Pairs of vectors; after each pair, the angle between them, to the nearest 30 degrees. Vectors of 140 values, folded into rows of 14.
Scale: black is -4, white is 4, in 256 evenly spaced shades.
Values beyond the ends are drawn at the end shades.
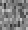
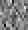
90 degrees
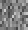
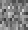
150 degrees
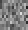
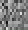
90 degrees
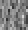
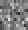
120 degrees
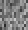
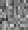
90 degrees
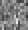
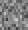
60 degrees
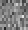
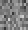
30 degrees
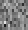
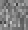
150 degrees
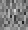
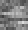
90 degrees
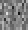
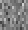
150 degrees
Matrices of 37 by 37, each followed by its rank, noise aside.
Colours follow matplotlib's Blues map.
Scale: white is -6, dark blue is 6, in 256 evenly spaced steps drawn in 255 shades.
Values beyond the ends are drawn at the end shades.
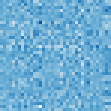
six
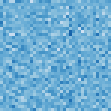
eight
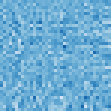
six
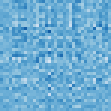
four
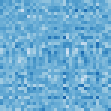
four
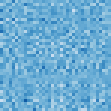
six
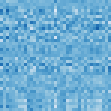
three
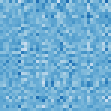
four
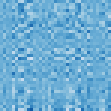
three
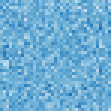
eight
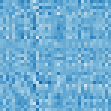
four
